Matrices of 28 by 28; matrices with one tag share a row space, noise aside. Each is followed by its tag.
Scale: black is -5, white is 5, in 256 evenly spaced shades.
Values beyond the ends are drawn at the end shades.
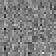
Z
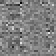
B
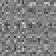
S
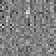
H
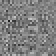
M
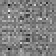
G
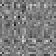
S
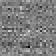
G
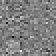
B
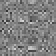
M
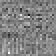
G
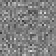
M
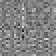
S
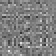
G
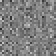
H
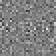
H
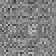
M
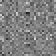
H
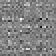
G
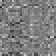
B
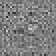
M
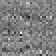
G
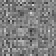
M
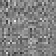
M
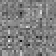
G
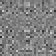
H
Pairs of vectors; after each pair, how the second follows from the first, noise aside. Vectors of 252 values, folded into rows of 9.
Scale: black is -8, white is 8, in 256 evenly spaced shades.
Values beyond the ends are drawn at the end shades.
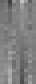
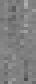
reversed, partly zeroed.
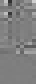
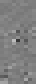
wrapped around, partly zeroed.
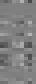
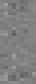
wrapped around, shrunk.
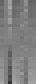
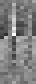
wrapped around, negated, scaled up.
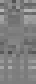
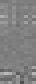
reversed, partly zeroed.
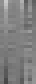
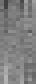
negated.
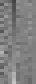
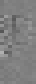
partly zeroed.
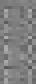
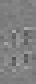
wrapped around, negated, partly zeroed.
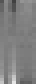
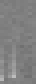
partly zeroed.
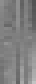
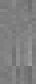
wrapped around, shrunk.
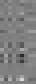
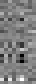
scaled up.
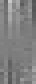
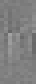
wrapped around, shrunk.
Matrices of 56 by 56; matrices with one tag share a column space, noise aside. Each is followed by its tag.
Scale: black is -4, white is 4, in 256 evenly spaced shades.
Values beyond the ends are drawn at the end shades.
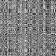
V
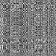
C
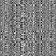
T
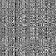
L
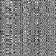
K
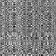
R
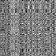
V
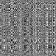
C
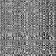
R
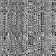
R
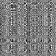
C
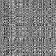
L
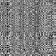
R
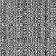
L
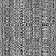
L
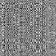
C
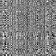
R
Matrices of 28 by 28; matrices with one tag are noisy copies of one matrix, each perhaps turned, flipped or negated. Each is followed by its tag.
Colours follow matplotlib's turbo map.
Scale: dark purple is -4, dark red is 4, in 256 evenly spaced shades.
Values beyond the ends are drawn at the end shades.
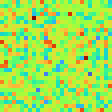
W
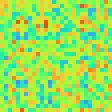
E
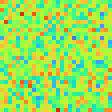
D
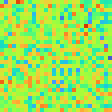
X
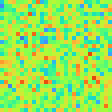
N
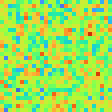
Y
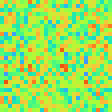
W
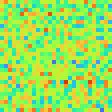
D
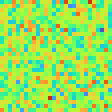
D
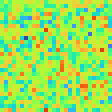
E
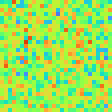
W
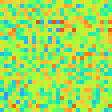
X
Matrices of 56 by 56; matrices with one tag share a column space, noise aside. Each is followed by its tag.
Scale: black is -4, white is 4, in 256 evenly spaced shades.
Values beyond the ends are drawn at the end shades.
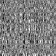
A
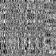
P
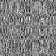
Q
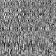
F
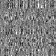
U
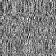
Q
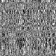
P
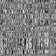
P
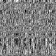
P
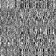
U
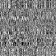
U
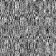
Q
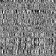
P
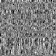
P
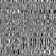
P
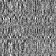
Q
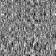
F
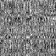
Q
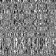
P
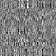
U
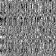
Q
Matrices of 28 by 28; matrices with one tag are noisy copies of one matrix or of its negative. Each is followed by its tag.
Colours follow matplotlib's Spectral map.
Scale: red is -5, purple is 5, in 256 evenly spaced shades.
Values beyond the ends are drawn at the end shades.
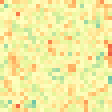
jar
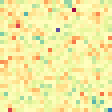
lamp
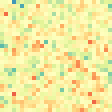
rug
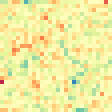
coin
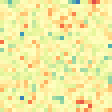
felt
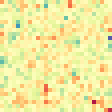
lamp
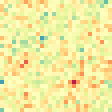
coin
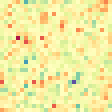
coin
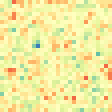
rug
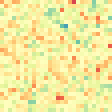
felt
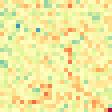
lamp
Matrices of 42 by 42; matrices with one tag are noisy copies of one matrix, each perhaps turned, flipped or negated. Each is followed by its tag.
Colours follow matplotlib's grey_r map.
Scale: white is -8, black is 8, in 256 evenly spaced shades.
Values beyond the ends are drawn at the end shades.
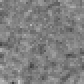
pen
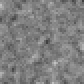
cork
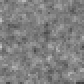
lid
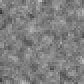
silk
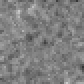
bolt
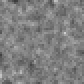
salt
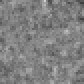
pen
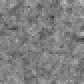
pen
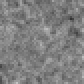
bolt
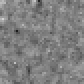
pen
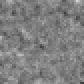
cork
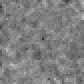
bolt
